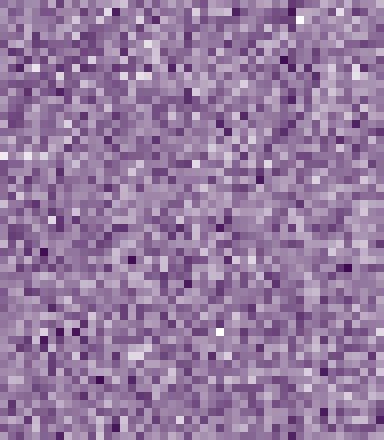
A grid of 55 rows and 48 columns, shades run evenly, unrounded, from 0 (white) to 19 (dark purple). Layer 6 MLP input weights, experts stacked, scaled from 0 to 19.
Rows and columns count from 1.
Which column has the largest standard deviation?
28
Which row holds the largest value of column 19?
9
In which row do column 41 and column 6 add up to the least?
42
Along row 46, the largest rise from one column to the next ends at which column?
7
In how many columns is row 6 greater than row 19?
28
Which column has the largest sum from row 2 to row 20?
37
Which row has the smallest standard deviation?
46
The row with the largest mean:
29
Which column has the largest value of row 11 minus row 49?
39
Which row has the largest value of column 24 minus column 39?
47
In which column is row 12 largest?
8
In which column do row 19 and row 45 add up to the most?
15
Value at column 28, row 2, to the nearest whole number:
6
